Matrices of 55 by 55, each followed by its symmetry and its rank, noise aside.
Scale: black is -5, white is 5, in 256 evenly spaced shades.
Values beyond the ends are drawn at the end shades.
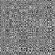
antisymmetric, rank six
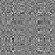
no symmetry, rank three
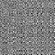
antisymmetric, rank six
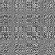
antisymmetric, rank four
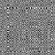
antisymmetric, rank four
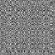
antisymmetric, rank four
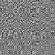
antisymmetric, rank six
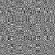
antisymmetric, rank four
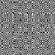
no symmetry, rank three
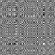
symmetric, rank three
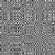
antisymmetric, rank four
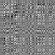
symmetric, rank three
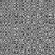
no symmetry, rank four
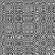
symmetric, rank three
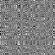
no symmetry, rank four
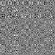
no symmetry, rank six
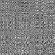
no symmetry, rank six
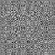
no symmetry, rank six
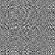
no symmetry, rank four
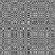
no symmetry, rank three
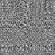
no symmetry, rank six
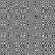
no symmetry, rank three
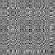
symmetric, rank three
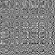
no symmetry, rank four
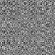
no symmetry, rank four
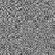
no symmetry, rank six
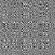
antisymmetric, rank six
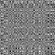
no symmetry, rank three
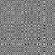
symmetric, rank three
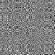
antisymmetric, rank four
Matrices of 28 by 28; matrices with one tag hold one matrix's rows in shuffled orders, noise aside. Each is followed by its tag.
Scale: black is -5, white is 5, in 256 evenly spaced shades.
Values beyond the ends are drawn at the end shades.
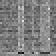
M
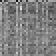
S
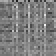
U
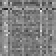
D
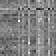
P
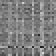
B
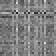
U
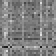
D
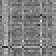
D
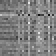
P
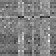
M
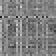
S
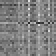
P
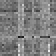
M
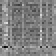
D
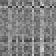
B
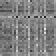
U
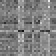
M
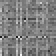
S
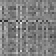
S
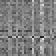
B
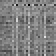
U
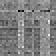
M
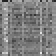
D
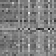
P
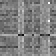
M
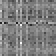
S
